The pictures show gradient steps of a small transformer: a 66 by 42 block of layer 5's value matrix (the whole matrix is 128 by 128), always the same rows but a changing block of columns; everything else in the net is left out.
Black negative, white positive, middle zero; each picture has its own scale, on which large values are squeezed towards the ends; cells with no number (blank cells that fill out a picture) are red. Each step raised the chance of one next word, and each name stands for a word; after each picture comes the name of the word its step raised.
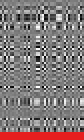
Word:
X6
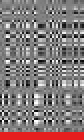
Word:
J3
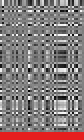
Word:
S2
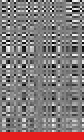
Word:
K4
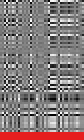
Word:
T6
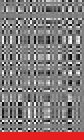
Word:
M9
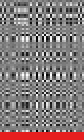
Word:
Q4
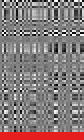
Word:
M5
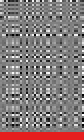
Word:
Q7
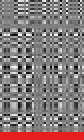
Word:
Q7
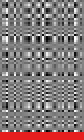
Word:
Q4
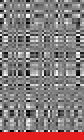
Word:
Q4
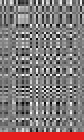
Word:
X6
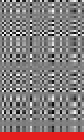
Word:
M5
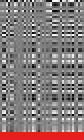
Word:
M5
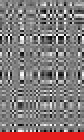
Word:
Q4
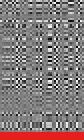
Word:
T6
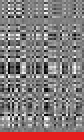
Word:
Q7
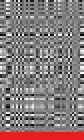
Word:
Q7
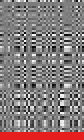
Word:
K4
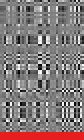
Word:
M9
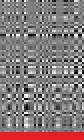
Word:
Q7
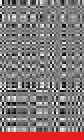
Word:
X6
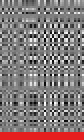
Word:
J3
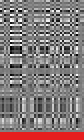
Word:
K4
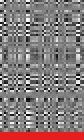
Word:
T6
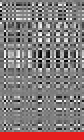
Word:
S2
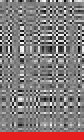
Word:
K4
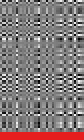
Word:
T6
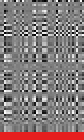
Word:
M5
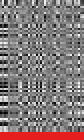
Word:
X6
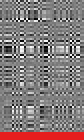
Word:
K4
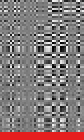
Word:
K4
